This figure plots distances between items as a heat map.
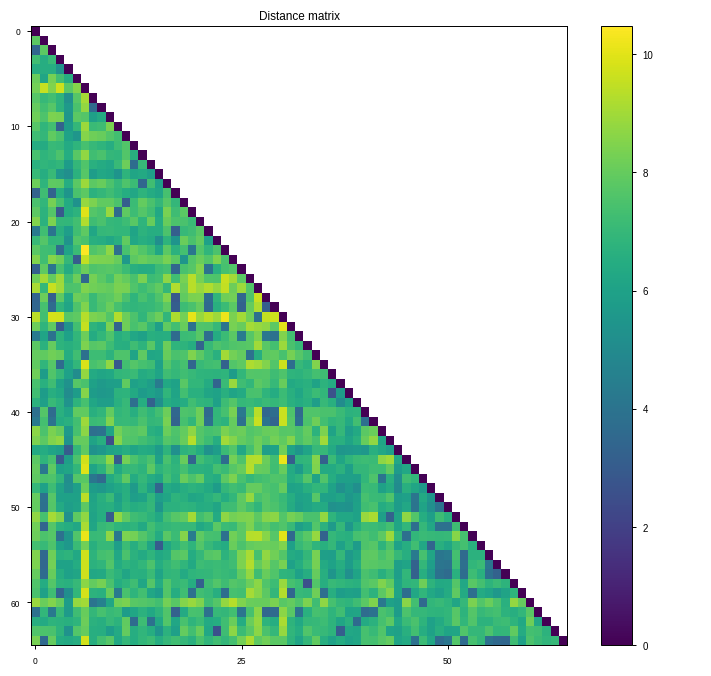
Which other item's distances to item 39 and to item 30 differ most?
62
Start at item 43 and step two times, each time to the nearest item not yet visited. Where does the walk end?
51
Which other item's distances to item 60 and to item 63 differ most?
22
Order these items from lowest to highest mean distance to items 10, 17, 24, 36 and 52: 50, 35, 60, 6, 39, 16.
50, 35, 39, 16, 60, 6
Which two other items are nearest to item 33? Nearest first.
58, 20
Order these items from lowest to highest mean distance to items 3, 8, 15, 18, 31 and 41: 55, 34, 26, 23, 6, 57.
23, 57, 55, 34, 26, 6
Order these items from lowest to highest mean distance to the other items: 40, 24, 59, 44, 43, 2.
44, 59, 40, 2, 43, 24
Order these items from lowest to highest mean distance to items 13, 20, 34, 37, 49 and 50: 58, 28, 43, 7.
58, 7, 43, 28
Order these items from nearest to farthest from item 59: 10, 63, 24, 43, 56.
10, 56, 63, 24, 43
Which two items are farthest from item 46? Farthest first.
6, 26
